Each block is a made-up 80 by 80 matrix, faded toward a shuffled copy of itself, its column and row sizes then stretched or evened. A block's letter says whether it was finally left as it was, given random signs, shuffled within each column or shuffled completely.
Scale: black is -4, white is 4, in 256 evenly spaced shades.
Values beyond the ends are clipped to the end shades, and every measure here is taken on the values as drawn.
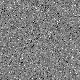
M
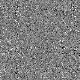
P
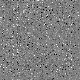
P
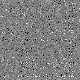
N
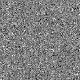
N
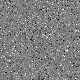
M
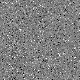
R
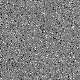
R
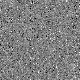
R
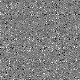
N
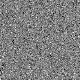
R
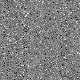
R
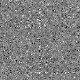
N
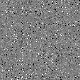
N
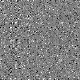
N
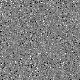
N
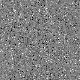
R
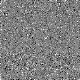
P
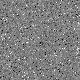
M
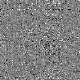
N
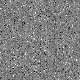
R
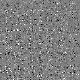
N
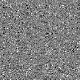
N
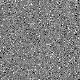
R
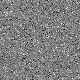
M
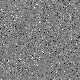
M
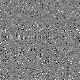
N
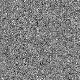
R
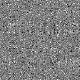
N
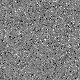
M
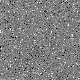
M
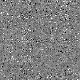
N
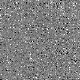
N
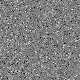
M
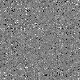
N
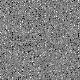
R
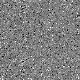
R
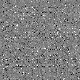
N
